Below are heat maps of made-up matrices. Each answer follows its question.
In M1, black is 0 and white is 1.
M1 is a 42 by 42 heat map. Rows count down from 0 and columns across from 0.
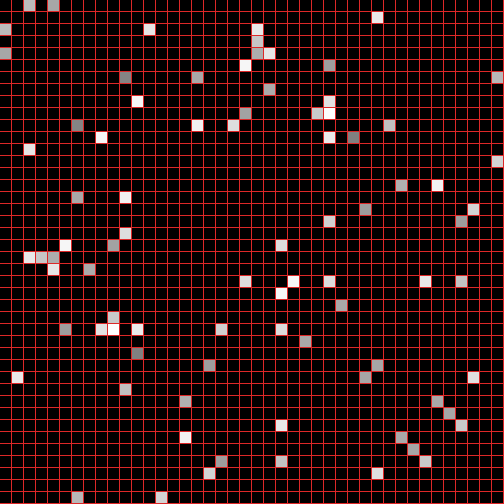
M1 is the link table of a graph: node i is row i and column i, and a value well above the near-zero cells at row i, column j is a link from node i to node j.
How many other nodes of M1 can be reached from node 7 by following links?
7
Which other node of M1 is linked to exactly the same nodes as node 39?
node 30
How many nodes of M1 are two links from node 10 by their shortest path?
1
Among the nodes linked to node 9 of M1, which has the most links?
node 27
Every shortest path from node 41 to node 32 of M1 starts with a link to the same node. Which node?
node 6
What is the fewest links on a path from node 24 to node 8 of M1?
3
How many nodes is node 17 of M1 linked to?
2
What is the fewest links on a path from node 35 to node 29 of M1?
4
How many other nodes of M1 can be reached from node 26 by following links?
12
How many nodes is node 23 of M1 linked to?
5
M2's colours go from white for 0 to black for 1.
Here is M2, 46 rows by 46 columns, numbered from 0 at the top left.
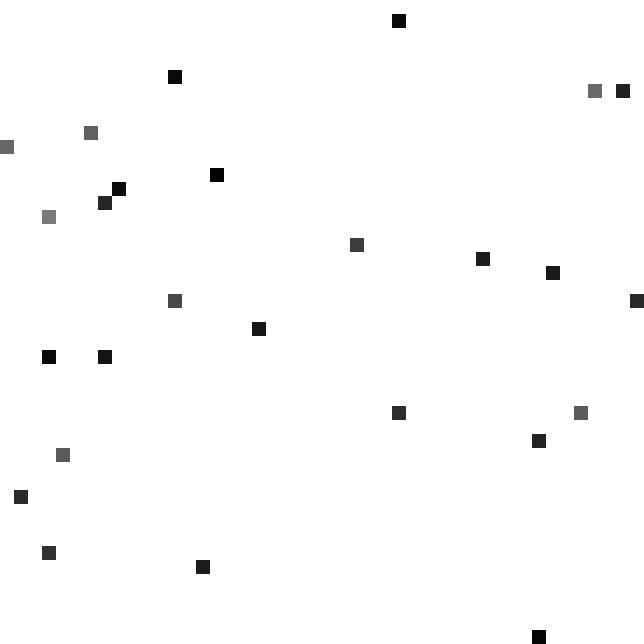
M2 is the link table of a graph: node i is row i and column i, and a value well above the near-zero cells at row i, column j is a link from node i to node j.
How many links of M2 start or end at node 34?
1
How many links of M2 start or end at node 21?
2
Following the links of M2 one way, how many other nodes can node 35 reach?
2
